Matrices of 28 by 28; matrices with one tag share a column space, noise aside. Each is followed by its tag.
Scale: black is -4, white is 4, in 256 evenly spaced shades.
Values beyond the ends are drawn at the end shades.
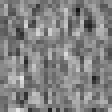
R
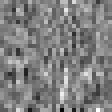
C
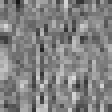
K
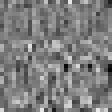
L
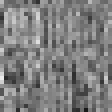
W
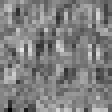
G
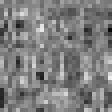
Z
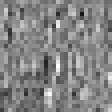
Z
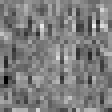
R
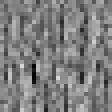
W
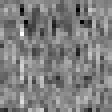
R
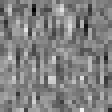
R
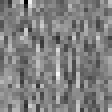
K
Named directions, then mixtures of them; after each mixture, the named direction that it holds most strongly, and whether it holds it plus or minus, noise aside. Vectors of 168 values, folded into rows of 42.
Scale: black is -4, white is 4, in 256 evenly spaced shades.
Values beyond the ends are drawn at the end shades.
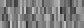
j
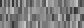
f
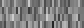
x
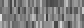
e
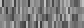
x, minus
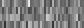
x, plus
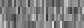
e, plus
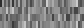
f, plus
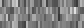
f, minus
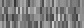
x, minus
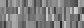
f, minus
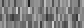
x, minus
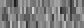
j, plus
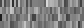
f, plus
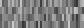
f, minus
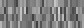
j, plus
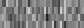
j, minus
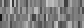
e, minus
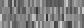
e, plus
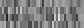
x, minus
